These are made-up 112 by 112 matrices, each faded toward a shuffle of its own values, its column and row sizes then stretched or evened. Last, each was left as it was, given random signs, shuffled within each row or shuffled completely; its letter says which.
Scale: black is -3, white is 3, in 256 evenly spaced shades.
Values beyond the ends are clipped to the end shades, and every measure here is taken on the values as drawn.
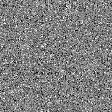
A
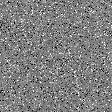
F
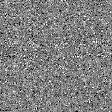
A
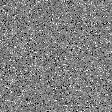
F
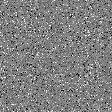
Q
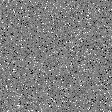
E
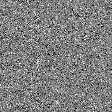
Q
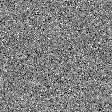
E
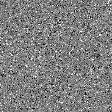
Q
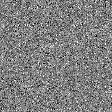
Q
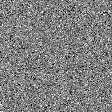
F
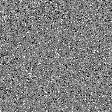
F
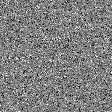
F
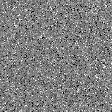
A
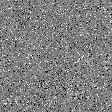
F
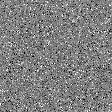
F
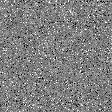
F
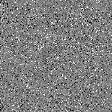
A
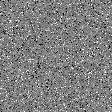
E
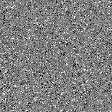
A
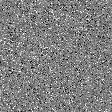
E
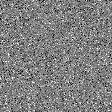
F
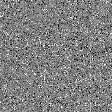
Q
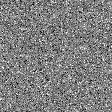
E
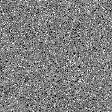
Q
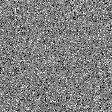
Q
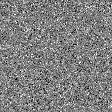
F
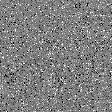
A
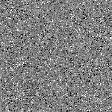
A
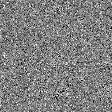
Q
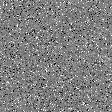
E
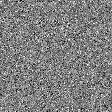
F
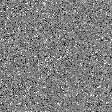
Q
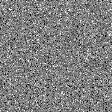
Q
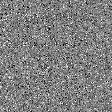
A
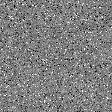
F
